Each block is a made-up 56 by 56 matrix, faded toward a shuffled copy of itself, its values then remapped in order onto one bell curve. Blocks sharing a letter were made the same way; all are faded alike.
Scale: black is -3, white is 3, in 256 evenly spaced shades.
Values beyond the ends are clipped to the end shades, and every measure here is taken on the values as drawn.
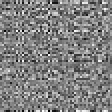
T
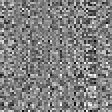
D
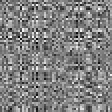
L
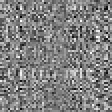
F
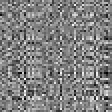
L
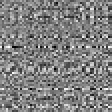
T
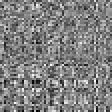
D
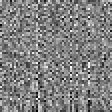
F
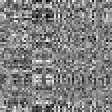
D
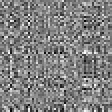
D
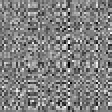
L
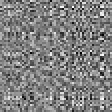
D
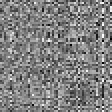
F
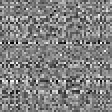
T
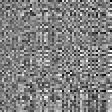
D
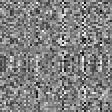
F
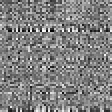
T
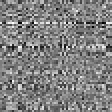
T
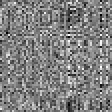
F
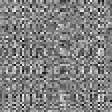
L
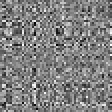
D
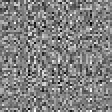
F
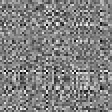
D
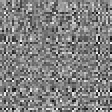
D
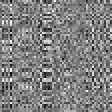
L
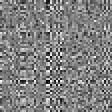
L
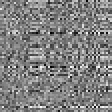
T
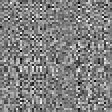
F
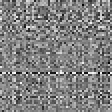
T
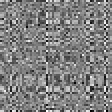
L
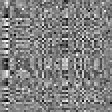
L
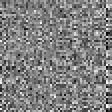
F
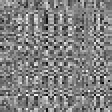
L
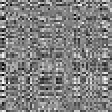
L
